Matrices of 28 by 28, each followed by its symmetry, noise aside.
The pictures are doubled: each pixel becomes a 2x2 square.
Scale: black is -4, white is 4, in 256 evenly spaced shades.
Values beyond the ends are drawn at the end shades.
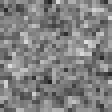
no symmetry.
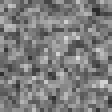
no symmetry.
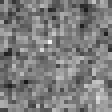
symmetric.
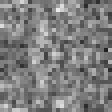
mirrored top to bottom.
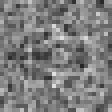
mirrored top to bottom.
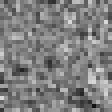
antisymmetric.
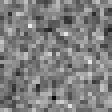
no symmetry.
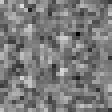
mirrored top to bottom.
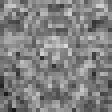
mirrored left to right.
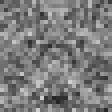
mirrored left to right.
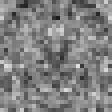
mirrored left to right.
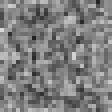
mirrored top to bottom.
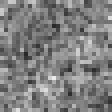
symmetric.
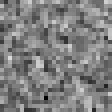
antisymmetric.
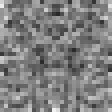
mirrored left to right.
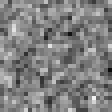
no symmetry.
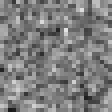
no symmetry.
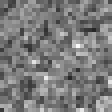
symmetric.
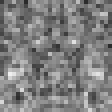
mirrored left to right.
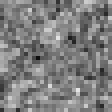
antisymmetric.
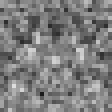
mirrored left to right.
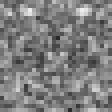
mirrored left to right.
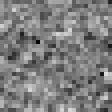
no symmetry.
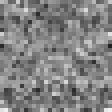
mirrored left to right.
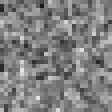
no symmetry.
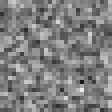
antisymmetric.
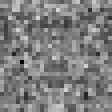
mirrored left to right.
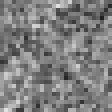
antisymmetric.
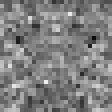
mirrored left to right.
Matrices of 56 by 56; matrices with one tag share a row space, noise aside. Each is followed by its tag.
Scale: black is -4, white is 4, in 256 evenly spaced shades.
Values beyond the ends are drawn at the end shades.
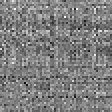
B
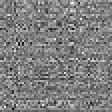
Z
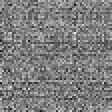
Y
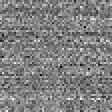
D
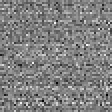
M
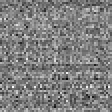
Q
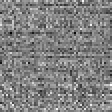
Y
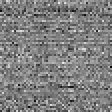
Z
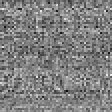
M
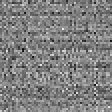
B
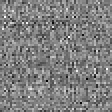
B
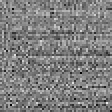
B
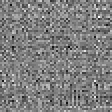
B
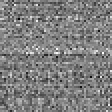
M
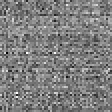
Q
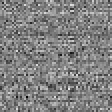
Z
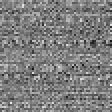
D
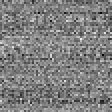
D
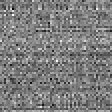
B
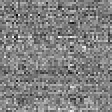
Z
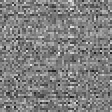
Z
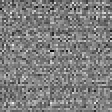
B
